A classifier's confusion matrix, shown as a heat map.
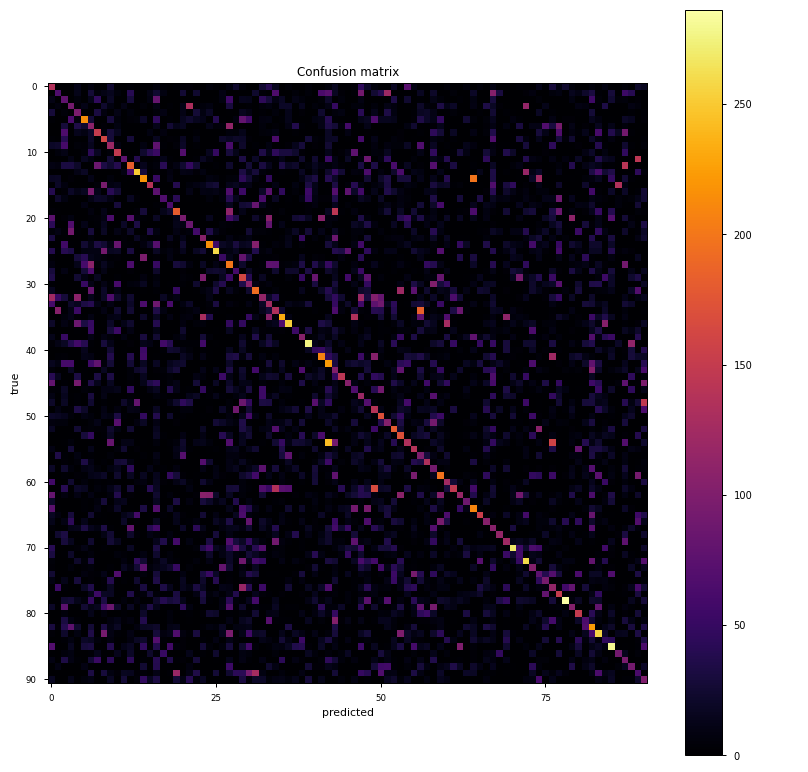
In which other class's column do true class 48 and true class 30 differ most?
90
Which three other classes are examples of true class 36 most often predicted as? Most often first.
60, 84, 4
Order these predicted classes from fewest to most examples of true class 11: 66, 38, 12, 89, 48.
12, 38, 66, 48, 89
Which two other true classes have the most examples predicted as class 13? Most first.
48, 65
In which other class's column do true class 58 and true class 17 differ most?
77
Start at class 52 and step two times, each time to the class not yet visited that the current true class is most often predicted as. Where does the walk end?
55
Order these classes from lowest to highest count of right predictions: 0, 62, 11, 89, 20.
89, 11, 20, 62, 0
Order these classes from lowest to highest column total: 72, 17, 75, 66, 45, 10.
17, 75, 45, 66, 10, 72
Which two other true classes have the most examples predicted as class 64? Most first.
14, 38
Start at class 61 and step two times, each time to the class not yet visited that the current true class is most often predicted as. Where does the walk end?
28
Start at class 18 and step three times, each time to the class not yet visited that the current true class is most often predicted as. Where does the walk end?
41
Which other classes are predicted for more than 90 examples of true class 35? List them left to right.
23, 33, 46, 69
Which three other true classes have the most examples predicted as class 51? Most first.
1, 78, 88
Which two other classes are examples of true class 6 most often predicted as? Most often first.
27, 77
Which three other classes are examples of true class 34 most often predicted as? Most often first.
56, 1, 62
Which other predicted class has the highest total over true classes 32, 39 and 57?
4
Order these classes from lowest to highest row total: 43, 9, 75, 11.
75, 9, 11, 43
